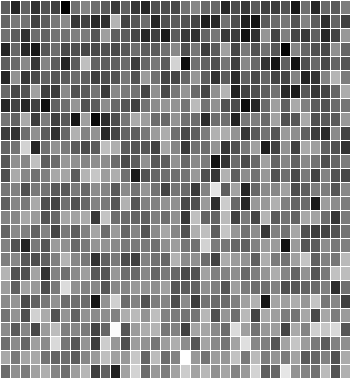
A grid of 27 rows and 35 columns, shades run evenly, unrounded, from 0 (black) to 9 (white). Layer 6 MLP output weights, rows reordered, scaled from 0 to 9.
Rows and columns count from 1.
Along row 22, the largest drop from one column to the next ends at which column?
27
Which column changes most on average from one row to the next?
10
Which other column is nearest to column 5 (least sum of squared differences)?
2
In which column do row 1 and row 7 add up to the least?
30
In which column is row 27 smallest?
12
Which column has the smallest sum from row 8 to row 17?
25
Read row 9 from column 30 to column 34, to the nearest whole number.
3 6 3 3 3
